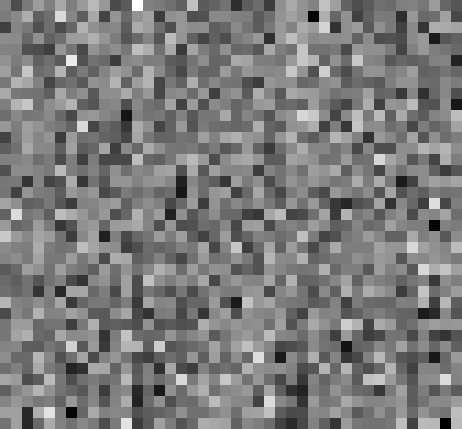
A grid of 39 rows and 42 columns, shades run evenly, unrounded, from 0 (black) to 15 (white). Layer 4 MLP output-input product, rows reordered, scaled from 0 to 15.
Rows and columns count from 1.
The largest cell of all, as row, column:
1, 13
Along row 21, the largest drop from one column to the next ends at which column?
40
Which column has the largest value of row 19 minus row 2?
29
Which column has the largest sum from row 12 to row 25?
4
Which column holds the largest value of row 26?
14
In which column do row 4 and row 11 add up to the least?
12
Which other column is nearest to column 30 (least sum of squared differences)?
26
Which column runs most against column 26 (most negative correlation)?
24
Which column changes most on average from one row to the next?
7
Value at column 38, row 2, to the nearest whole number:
9
